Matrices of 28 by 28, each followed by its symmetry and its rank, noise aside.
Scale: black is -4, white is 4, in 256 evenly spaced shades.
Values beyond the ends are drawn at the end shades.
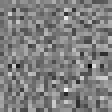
antisymmetric, rank six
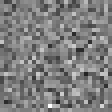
no symmetry, rank eight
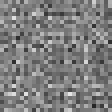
no symmetry, rank six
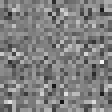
antisymmetric, rank six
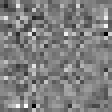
symmetric, rank four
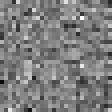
no symmetry, rank six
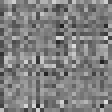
antisymmetric, rank four
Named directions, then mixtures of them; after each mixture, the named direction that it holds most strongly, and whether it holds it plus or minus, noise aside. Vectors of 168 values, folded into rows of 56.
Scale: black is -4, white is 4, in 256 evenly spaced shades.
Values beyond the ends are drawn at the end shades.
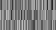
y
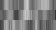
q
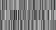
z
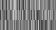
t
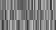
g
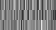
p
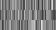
y, minus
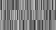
z, minus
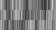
q, minus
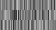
z, plus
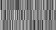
z, minus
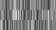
t, plus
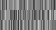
z, plus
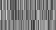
t, minus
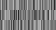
z, plus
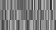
g, plus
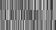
y, plus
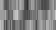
q, minus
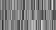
y, minus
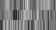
q, plus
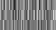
p, minus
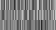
p, minus
